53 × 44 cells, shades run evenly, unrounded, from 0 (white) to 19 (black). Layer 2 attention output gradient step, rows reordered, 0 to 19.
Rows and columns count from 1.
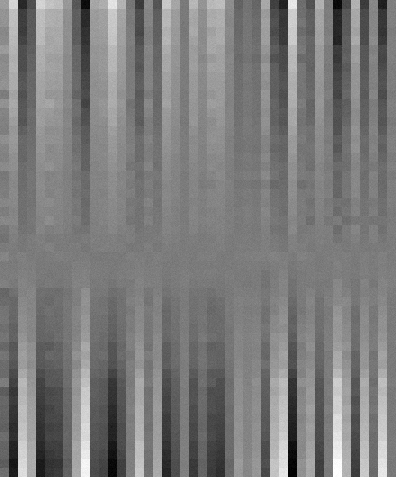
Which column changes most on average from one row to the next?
1
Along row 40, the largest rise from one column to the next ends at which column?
33
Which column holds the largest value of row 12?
10
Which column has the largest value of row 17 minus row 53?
38
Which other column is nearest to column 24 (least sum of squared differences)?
7
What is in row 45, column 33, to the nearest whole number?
16
